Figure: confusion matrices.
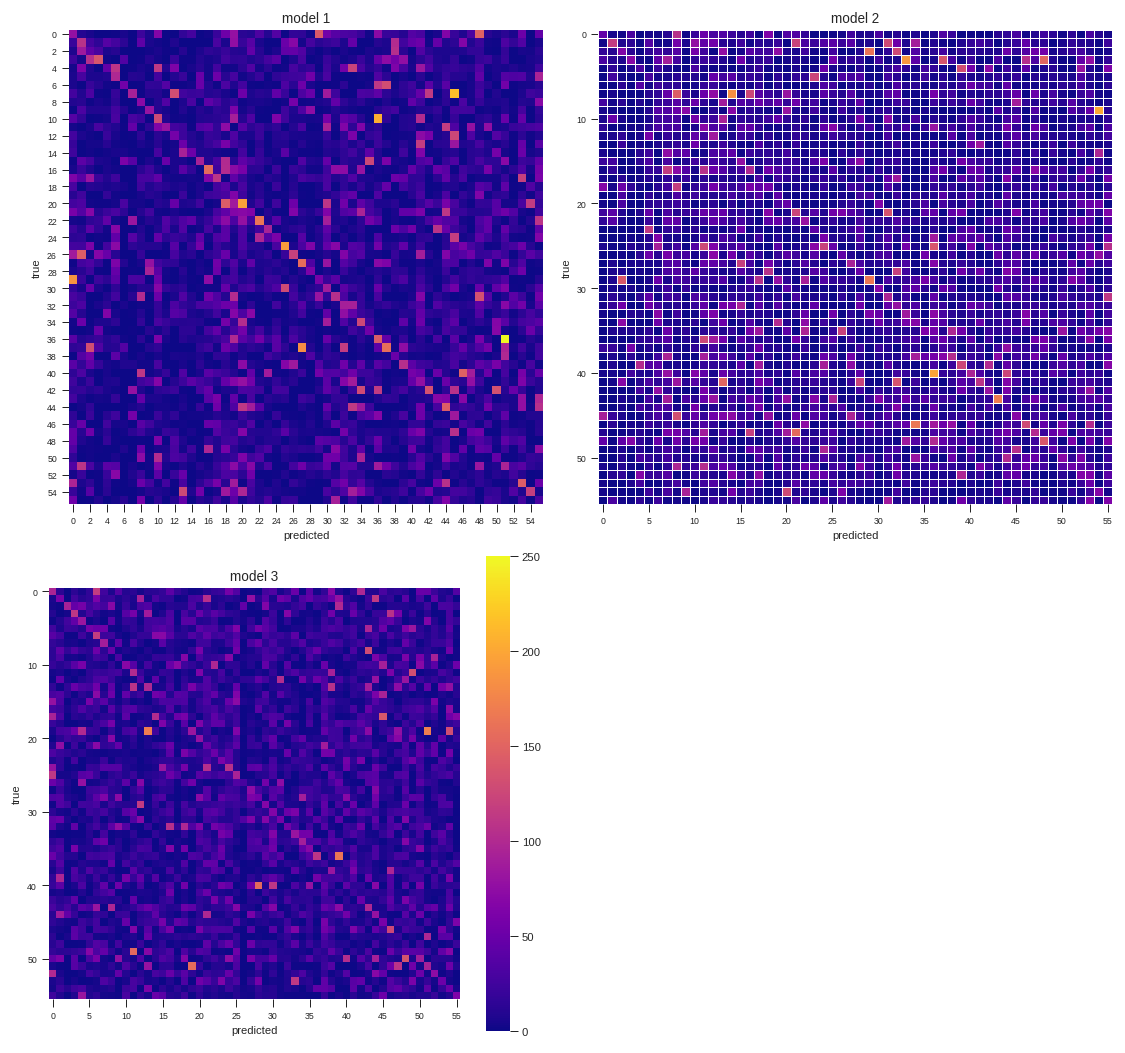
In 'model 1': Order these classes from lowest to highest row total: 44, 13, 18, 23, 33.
18, 13, 33, 23, 44
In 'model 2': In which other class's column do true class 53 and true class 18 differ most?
8
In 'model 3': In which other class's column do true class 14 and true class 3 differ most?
46
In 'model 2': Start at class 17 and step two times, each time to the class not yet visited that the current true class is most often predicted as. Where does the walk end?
15
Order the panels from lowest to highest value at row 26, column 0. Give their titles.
model 2, model 3, model 1
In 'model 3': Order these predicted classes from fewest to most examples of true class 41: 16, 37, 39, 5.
5, 39, 37, 16
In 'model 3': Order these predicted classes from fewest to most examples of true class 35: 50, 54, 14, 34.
14, 54, 34, 50
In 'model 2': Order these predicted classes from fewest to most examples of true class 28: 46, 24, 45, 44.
46, 24, 45, 44
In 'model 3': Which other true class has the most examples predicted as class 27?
1
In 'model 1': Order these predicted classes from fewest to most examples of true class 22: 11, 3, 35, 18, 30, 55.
3, 11, 35, 18, 30, 55
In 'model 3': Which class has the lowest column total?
26
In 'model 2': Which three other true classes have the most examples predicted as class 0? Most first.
45, 18, 48
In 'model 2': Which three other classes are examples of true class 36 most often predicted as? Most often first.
11, 12, 53
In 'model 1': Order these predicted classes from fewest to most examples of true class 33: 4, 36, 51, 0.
36, 51, 0, 4
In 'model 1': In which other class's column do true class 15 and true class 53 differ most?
35
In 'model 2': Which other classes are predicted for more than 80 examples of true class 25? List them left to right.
6, 11, 24, 36, 55
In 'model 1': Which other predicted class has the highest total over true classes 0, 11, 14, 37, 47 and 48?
32
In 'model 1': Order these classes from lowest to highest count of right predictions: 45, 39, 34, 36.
45, 39, 34, 36
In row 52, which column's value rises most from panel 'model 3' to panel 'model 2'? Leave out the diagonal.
39
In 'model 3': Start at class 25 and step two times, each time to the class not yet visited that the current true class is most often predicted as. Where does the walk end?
6
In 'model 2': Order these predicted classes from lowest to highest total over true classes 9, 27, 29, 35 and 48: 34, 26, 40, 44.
40, 34, 44, 26
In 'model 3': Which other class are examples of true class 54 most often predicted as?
13
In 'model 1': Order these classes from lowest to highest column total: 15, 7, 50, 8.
7, 15, 50, 8
